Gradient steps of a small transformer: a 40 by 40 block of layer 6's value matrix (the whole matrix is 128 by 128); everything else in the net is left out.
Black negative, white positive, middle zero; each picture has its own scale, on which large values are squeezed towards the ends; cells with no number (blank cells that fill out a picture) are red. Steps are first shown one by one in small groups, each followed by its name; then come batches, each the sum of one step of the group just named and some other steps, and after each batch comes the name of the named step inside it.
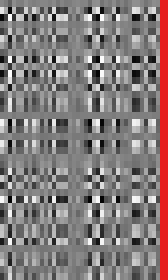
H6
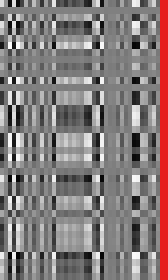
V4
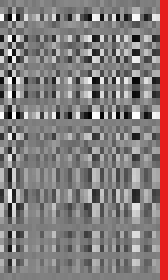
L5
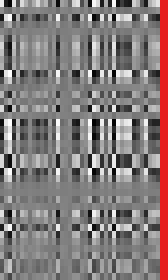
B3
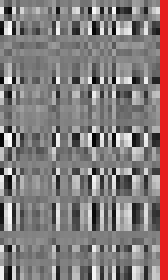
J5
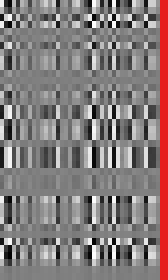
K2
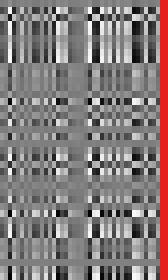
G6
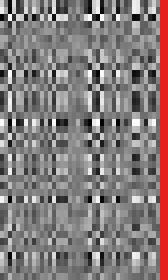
H6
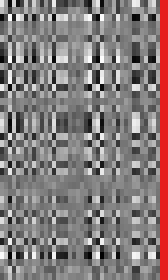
H6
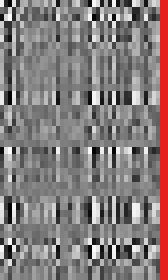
K2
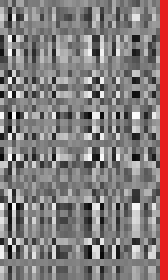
L5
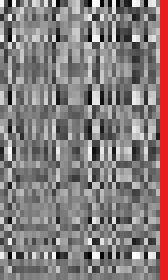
K2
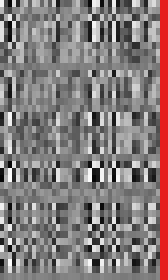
B3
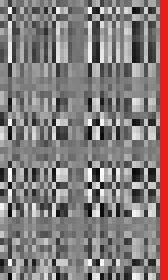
G6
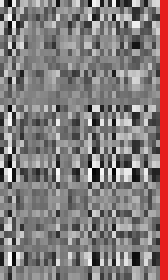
B3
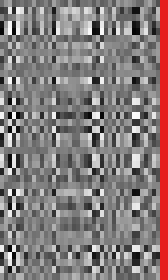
J5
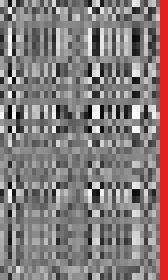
L5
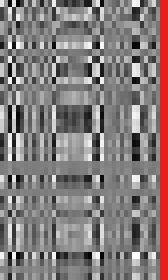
V4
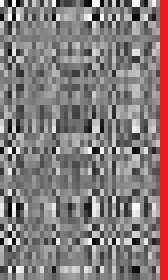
K2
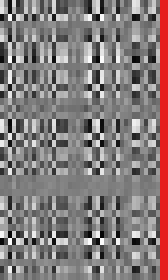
H6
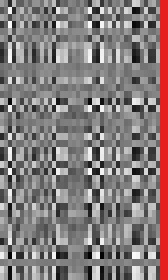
G6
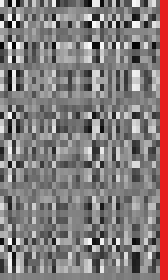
K2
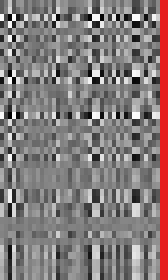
L5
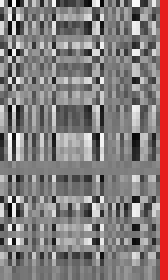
V4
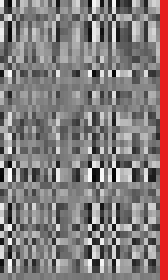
B3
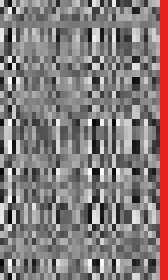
B3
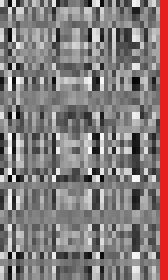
V4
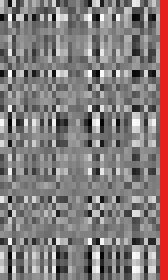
H6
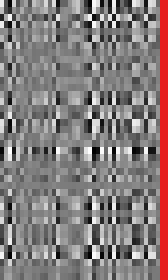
K2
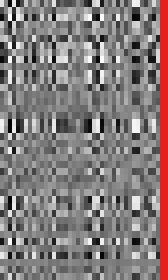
H6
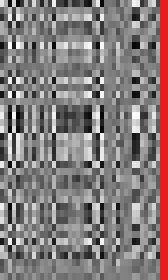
V4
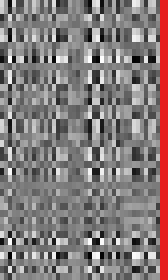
H6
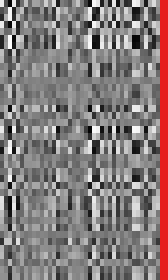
K2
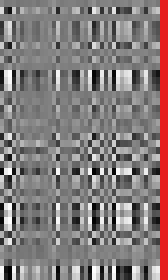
J5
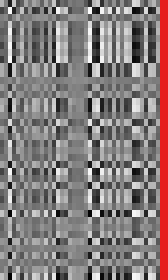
G6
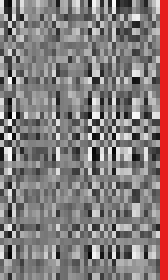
L5
